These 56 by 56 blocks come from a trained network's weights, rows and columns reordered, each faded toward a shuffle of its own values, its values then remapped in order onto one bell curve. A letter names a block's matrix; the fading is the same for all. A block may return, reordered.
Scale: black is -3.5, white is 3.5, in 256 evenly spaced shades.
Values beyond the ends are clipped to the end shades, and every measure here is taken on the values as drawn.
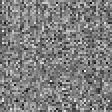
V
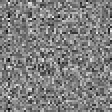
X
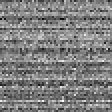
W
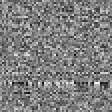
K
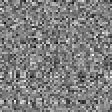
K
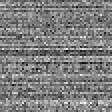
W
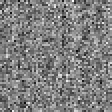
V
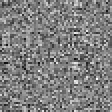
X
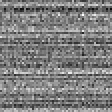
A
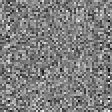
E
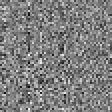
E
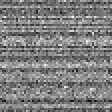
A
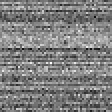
A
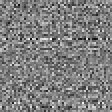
K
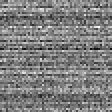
W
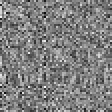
E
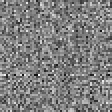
V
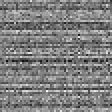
A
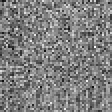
V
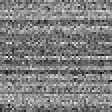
W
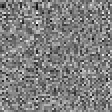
X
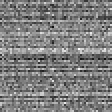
A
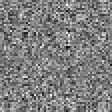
E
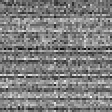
A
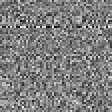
K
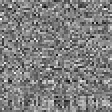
K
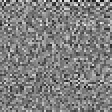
K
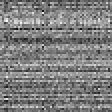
A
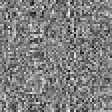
E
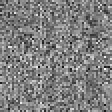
V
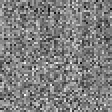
V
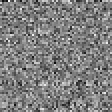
K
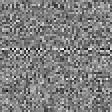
K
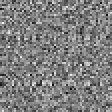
K
